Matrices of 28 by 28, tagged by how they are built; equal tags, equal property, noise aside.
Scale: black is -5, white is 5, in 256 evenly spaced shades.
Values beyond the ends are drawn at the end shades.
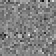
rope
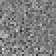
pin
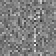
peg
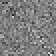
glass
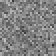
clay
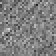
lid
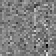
peg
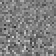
pin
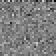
rope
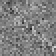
glass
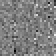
peg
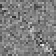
glass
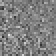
pin
